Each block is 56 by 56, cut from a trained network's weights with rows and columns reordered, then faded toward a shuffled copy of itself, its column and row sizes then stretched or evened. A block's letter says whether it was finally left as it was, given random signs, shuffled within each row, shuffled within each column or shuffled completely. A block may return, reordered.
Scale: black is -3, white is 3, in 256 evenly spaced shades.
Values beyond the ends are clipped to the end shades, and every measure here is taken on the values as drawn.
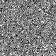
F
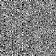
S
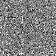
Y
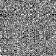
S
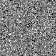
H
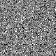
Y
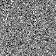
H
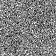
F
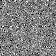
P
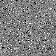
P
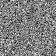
F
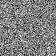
F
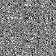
S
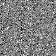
H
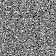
F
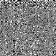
S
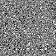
Y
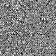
Y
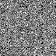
Y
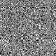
S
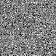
P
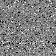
P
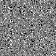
S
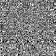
S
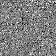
P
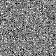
F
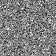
F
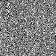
H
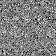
P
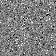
F
